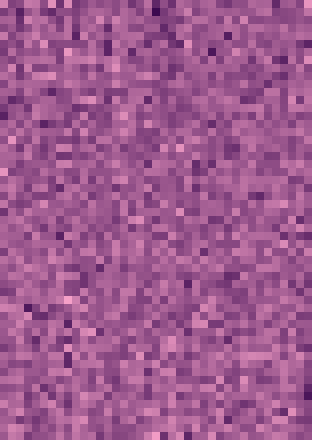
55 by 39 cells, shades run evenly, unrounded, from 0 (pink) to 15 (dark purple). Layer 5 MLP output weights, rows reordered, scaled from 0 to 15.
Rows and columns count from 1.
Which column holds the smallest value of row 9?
15
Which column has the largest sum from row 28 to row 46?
24
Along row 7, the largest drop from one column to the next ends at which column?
9
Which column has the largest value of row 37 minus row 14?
38
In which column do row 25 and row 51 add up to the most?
32
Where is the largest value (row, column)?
2, 20
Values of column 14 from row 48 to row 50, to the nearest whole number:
9 5 10
